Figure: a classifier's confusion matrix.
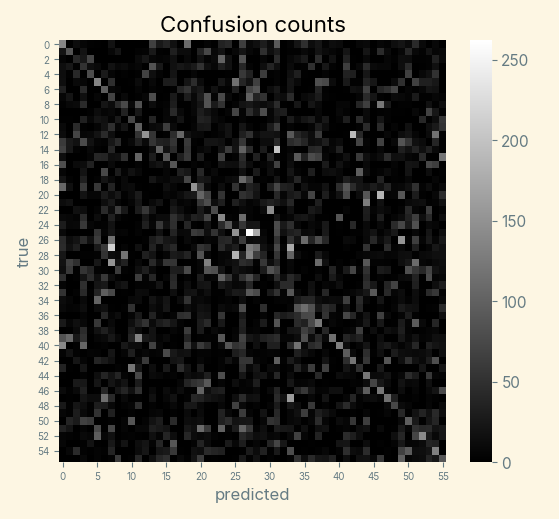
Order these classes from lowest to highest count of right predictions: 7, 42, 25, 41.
7, 41, 42, 25
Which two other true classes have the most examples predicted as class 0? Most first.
40, 19
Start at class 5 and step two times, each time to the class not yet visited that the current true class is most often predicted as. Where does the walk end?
27
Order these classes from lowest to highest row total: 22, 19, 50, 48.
48, 22, 50, 19
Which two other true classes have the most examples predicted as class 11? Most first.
39, 15
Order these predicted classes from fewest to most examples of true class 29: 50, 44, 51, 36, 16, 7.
36, 50, 16, 44, 51, 7
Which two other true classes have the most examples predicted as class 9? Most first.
28, 8
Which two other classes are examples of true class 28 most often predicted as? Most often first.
25, 27
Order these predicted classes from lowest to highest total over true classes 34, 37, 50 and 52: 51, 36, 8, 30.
8, 30, 36, 51
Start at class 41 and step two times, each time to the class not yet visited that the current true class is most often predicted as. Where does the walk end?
55
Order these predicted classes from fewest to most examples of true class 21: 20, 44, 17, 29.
17, 29, 20, 44
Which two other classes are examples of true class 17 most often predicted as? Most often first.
43, 6
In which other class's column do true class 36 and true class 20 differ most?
46
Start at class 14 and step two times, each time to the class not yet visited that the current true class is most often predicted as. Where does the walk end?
23
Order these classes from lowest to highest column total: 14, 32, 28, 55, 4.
32, 4, 14, 55, 28
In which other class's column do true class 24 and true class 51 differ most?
20
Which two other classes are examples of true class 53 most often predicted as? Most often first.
16, 31
